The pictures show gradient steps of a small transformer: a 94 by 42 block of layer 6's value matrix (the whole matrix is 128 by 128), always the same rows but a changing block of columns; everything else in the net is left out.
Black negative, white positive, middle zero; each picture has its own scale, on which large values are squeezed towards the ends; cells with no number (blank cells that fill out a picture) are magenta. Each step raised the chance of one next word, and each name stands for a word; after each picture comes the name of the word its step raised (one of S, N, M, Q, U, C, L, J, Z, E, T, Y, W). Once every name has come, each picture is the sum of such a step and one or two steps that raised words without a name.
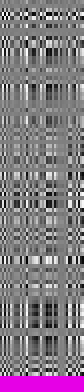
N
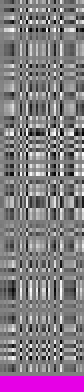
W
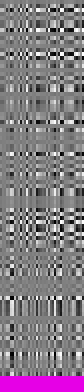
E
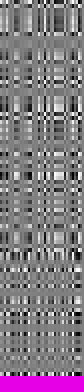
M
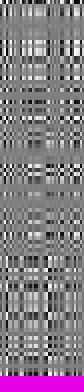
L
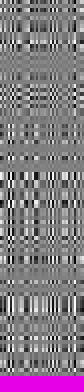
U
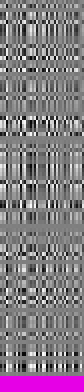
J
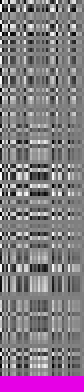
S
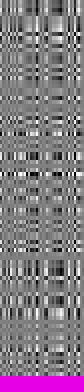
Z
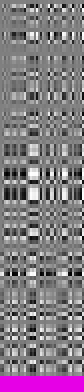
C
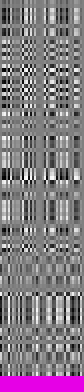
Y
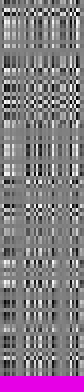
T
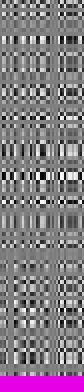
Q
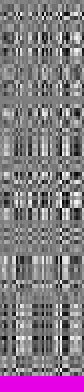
N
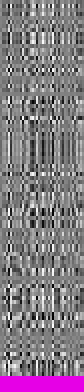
J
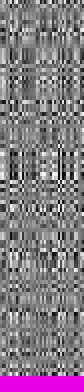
M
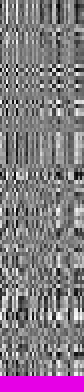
Y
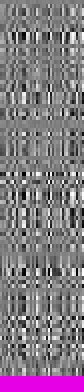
C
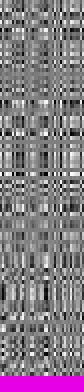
W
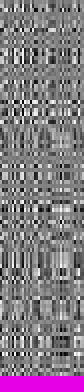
E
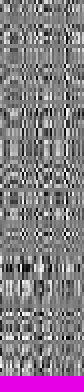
S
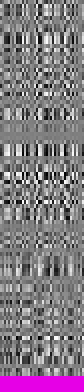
Q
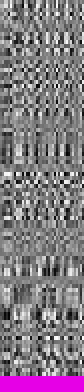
N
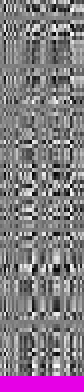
S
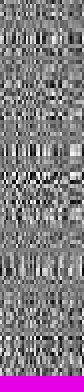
Q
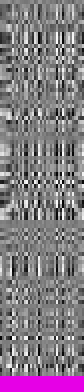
J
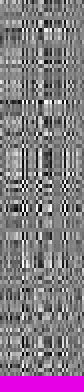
W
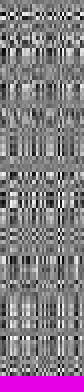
N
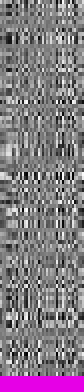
Q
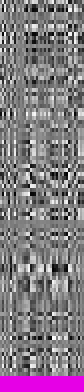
S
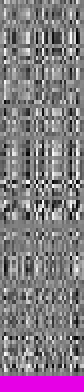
J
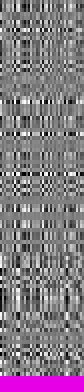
W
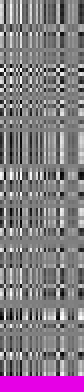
Y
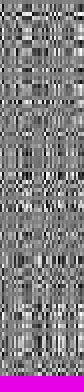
N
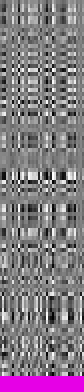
Y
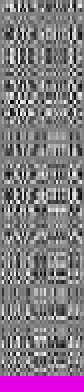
C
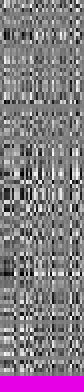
C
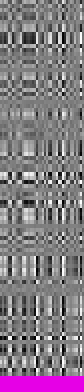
U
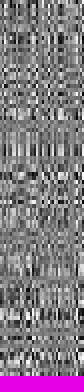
Q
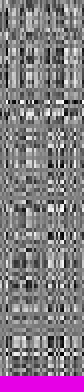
L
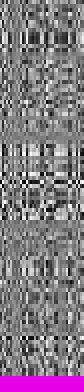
T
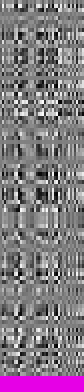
C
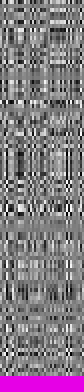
W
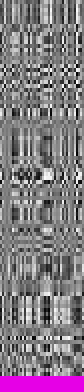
Y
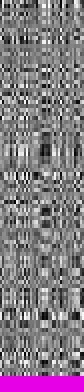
Q
